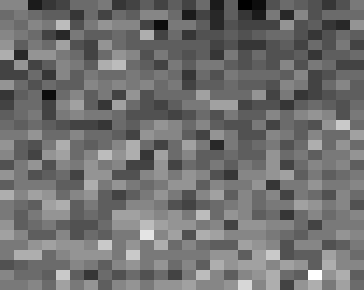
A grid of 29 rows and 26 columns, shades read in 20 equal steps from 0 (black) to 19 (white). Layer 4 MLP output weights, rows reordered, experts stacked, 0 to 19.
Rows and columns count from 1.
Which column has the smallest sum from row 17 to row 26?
21
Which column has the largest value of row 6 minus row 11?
1
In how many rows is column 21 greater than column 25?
9
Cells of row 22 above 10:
8
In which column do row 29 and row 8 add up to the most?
18
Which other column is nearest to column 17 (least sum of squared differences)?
6
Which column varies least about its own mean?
26
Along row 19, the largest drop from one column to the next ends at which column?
20
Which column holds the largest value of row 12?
23
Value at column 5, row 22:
11
